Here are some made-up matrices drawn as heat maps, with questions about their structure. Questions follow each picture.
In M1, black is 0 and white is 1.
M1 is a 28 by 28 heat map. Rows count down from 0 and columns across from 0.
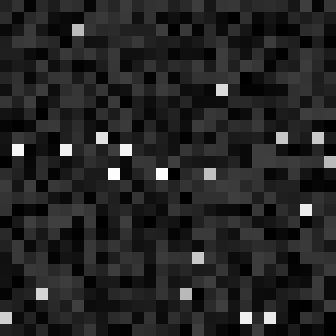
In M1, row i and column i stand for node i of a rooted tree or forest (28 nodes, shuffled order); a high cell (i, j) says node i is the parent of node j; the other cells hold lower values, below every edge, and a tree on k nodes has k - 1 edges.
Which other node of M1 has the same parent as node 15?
3
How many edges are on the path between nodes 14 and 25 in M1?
2
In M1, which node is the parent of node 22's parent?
11
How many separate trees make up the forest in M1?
9
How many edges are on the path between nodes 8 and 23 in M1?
2
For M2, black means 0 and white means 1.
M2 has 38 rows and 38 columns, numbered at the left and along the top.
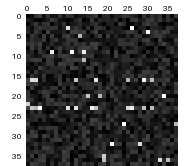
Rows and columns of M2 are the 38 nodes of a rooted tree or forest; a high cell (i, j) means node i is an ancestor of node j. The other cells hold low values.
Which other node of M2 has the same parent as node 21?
28
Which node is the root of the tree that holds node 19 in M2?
36
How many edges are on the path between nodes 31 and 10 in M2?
4
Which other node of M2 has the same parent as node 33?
35
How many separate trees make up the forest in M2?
11
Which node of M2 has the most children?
16
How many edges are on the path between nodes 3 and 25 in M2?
3
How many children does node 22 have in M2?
1
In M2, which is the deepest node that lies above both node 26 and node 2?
23
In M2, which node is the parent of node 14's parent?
9
